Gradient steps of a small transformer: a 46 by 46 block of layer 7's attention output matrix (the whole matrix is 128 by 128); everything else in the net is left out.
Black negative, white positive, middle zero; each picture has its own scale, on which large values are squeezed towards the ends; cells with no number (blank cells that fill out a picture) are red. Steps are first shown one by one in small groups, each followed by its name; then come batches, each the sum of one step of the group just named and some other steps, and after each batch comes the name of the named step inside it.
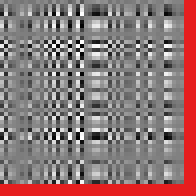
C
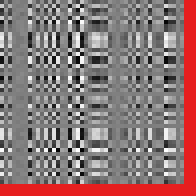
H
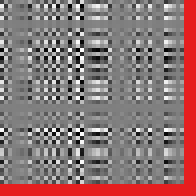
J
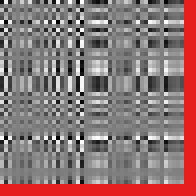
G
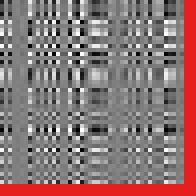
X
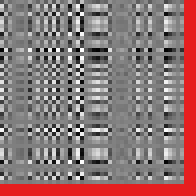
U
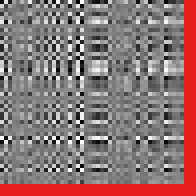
G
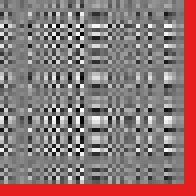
X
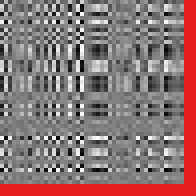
G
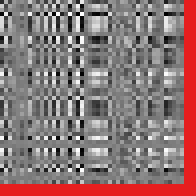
X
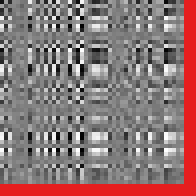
U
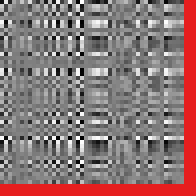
G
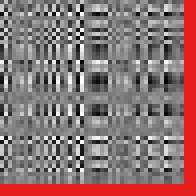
G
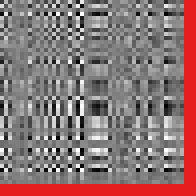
H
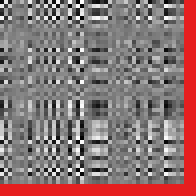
H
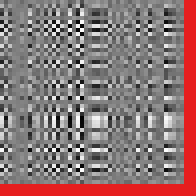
H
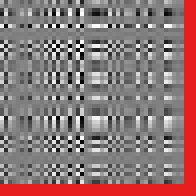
C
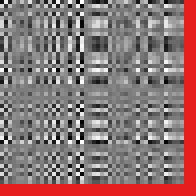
G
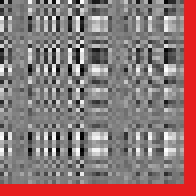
U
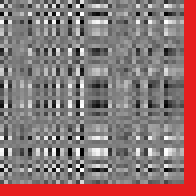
X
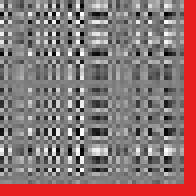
X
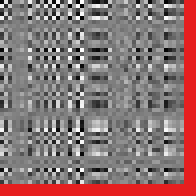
J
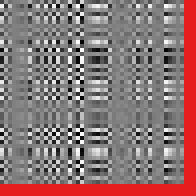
J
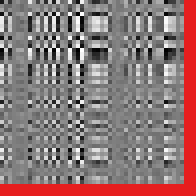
U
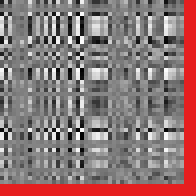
X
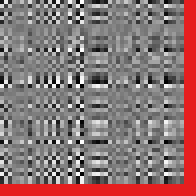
H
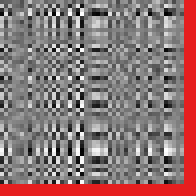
C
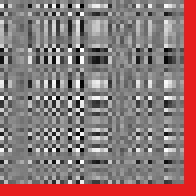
U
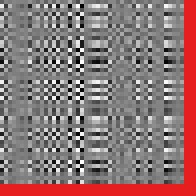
J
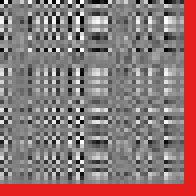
U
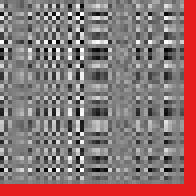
J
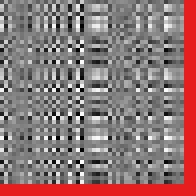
U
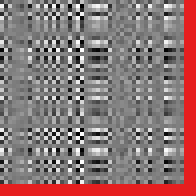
J
